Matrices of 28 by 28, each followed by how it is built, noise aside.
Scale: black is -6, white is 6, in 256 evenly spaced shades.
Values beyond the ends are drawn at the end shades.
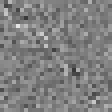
banded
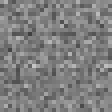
repeating columns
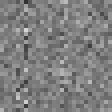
uneven columns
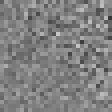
upper triangular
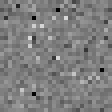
sparse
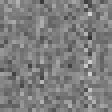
uneven columns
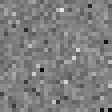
sparse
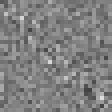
banded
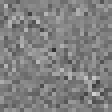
banded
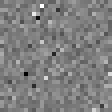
sparse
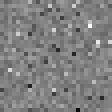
sparse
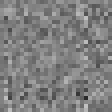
low rank
